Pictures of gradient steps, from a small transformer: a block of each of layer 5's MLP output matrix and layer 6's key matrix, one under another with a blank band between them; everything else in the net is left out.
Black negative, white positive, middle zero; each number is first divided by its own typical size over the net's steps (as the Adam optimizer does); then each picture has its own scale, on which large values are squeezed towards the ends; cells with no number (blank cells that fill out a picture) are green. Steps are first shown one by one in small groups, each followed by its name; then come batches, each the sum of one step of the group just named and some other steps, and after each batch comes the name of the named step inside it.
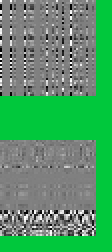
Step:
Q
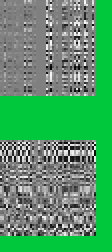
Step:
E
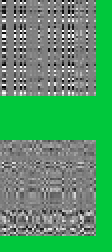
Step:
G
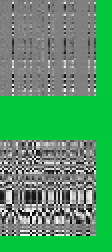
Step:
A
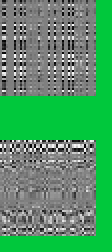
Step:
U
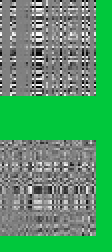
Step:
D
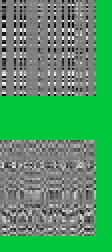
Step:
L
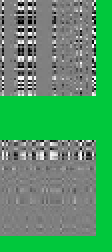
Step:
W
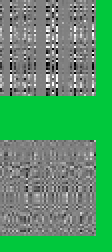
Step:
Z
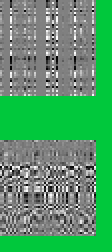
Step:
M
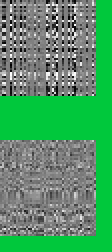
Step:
L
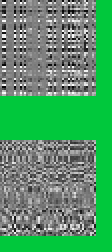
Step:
G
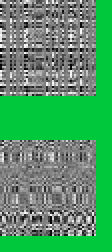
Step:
G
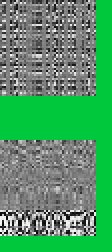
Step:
G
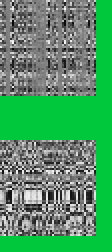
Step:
L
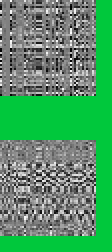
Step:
Q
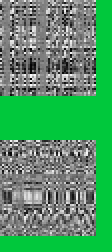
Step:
Q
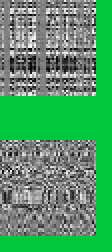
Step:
M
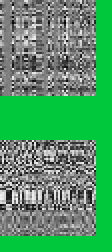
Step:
E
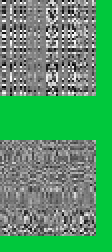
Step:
G
